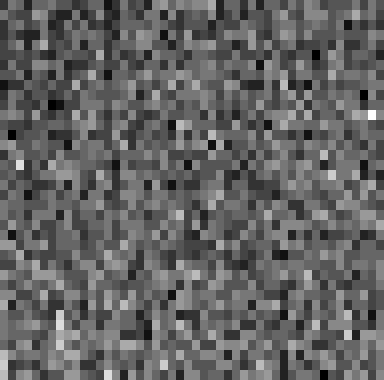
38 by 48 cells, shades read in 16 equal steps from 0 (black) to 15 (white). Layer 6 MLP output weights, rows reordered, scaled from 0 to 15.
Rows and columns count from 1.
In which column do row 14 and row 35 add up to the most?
34
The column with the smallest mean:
4
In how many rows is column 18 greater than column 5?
13
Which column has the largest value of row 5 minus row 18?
32
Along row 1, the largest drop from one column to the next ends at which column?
28
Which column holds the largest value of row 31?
16
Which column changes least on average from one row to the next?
15
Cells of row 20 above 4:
37
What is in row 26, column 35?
2
